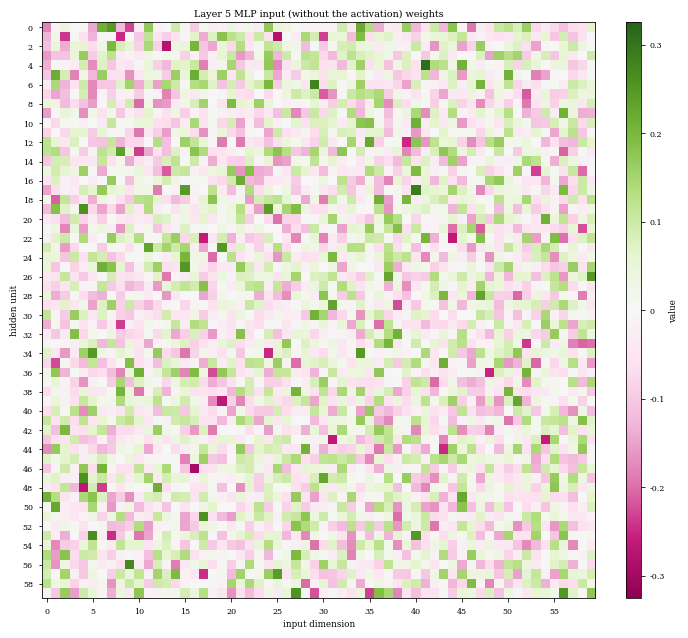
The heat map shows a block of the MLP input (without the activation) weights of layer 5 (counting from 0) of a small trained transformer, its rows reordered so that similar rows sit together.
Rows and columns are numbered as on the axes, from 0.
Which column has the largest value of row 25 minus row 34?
15
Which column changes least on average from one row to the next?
11
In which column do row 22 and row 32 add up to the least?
17
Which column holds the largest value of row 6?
29
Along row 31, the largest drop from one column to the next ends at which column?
57
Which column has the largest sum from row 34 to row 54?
5
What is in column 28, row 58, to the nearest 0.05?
-0.2
